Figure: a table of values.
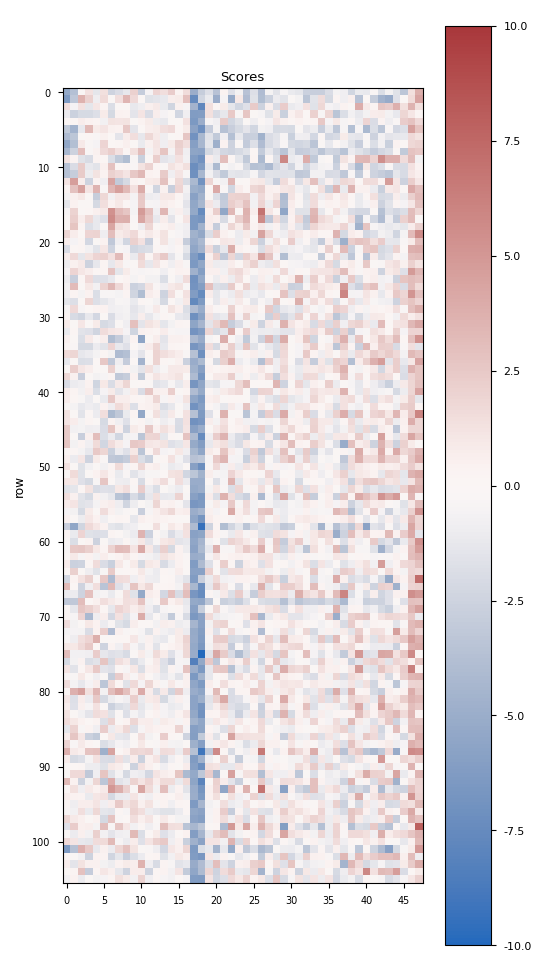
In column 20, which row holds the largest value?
88
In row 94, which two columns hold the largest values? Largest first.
46, 39
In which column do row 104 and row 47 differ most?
44
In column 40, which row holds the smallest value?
58
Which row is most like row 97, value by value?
84
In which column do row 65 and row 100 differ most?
6
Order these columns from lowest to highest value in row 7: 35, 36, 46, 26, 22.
26, 22, 35, 36, 46
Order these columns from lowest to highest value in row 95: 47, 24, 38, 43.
43, 38, 24, 47
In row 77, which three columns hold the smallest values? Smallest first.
18, 17, 22
